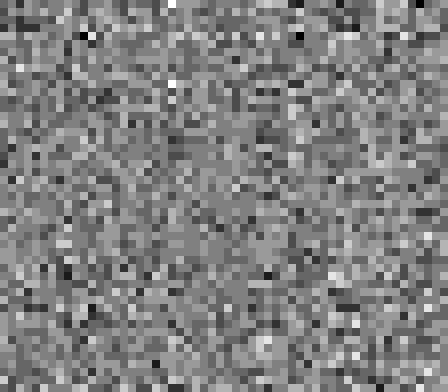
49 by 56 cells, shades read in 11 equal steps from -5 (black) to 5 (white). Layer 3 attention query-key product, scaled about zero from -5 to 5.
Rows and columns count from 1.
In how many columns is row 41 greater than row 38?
19
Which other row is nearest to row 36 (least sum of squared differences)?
27
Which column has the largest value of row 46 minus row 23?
42
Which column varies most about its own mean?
22
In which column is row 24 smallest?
52
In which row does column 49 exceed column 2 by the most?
23
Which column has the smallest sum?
53
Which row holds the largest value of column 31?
9
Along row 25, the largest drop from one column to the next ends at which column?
12
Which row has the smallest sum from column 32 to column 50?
47
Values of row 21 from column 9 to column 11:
1 0 -1
